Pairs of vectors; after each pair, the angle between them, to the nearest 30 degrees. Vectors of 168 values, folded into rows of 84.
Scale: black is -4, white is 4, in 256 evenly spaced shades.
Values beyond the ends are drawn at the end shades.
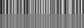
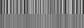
30 degrees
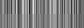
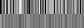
90 degrees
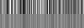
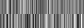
120 degrees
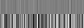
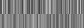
120 degrees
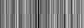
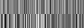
120 degrees
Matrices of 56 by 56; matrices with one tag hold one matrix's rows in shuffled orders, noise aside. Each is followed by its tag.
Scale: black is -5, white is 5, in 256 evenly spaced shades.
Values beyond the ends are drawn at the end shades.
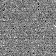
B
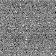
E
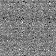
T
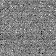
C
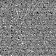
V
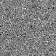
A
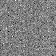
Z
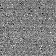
C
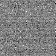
E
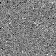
A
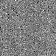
Z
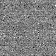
B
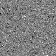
A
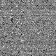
V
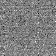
B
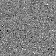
A
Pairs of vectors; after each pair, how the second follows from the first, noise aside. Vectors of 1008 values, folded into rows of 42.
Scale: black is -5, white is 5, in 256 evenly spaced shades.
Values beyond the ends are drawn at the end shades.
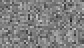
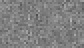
negated, shrunk.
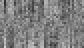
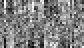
negated, scaled up.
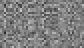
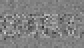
negated, partly zeroed.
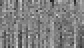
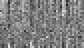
reversed, negated.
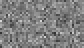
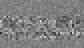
partly zeroed.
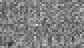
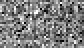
wrapped around, negated, scaled up.
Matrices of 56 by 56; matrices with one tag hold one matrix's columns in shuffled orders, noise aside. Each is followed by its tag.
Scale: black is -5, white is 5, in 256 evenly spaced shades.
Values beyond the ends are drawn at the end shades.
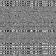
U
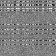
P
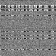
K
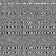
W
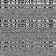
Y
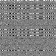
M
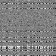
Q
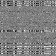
U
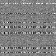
W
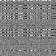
M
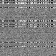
Y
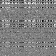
Y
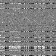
Q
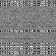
U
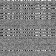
M
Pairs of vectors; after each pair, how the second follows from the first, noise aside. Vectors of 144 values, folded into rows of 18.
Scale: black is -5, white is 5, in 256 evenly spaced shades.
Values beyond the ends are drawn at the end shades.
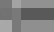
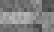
reversed, negated.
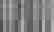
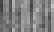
reversed, negated.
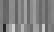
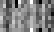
wrapped around, negated, scaled up.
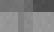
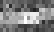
wrapped around, negated, scaled up.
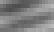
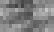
wrapped around, negated.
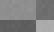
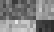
negated, scaled up.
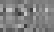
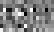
negated, scaled up.
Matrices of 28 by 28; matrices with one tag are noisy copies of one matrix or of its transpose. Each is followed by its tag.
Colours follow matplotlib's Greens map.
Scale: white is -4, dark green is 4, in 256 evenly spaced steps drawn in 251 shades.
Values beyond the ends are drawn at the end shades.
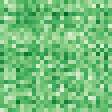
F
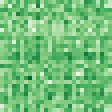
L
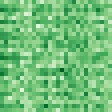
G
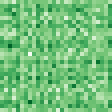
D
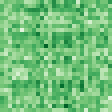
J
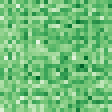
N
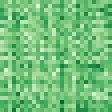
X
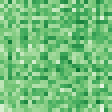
N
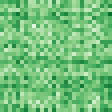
X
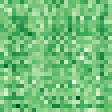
F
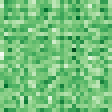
D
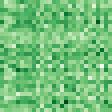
F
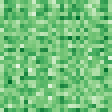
D
